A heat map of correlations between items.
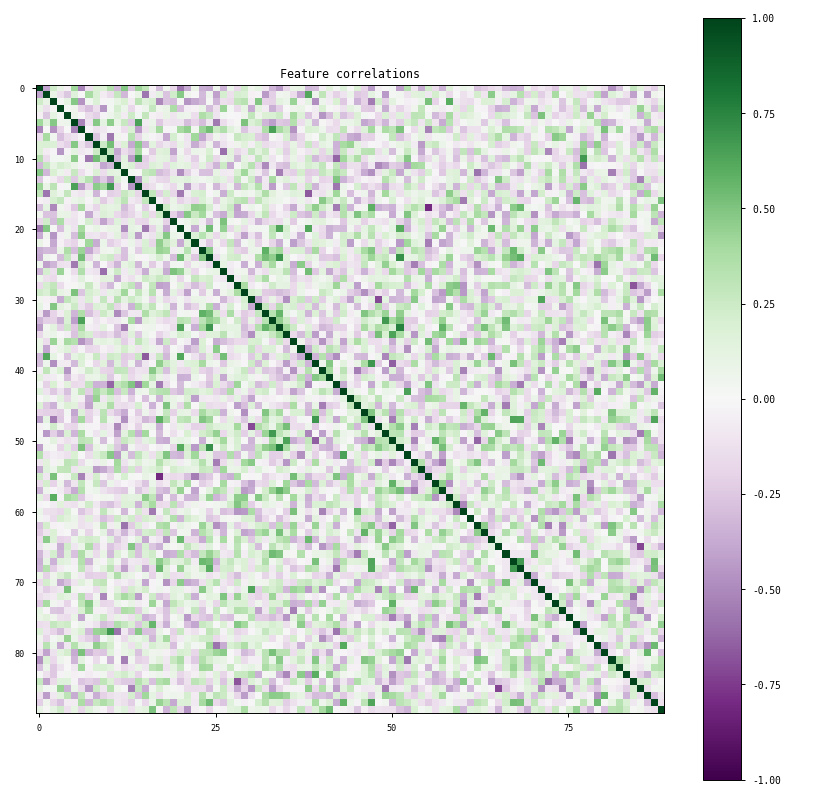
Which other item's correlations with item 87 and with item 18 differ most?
70
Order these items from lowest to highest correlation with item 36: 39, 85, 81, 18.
39, 85, 81, 18
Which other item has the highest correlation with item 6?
33
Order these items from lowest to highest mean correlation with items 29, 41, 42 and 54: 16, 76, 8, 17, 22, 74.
8, 17, 22, 74, 16, 76
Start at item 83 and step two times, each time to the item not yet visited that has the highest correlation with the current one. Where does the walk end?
47
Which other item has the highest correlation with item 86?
80
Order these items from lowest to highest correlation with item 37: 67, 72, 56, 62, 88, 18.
56, 18, 62, 67, 72, 88
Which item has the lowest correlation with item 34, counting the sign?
12
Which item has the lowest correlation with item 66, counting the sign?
45
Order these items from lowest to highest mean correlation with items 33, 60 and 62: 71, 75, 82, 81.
75, 82, 81, 71
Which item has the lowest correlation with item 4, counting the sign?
40
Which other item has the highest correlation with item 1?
38
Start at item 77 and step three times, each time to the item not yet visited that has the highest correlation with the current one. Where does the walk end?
5
